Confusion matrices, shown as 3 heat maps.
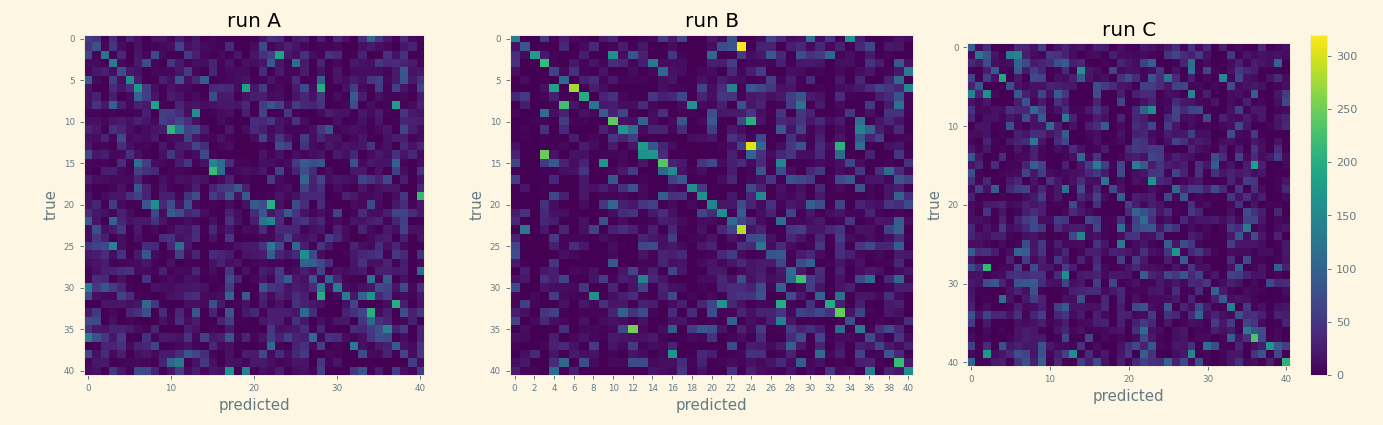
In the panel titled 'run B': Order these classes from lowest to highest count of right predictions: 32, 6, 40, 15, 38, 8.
38, 8, 40, 32, 15, 6
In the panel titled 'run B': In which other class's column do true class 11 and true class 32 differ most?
21
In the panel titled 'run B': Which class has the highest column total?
39
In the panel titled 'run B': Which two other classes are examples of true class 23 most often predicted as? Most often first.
1, 39
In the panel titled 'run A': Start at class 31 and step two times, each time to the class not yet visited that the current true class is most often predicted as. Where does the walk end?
40
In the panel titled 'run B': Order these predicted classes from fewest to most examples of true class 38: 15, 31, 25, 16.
15, 25, 31, 16
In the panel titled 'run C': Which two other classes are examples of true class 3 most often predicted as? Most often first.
14, 28
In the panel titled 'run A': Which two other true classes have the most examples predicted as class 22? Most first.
20, 25
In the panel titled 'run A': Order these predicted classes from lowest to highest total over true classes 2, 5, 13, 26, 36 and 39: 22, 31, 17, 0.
31, 17, 22, 0
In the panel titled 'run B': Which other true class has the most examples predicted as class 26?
2
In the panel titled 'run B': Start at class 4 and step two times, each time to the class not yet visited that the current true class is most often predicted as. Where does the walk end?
36
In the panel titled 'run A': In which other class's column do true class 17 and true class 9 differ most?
13
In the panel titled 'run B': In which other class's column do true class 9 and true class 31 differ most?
8
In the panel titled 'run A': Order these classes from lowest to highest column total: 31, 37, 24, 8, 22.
31, 24, 8, 37, 22
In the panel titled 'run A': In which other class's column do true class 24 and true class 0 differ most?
34
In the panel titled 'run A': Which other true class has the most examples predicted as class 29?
11
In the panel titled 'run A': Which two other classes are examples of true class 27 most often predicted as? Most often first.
26, 28
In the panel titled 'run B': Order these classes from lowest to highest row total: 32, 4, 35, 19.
4, 19, 32, 35
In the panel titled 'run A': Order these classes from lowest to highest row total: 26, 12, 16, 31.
12, 16, 26, 31
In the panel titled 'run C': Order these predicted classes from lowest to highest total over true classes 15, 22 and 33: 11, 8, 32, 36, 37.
32, 37, 11, 8, 36
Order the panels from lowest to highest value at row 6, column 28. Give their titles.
run B, run C, run A
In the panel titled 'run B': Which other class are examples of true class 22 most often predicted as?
27
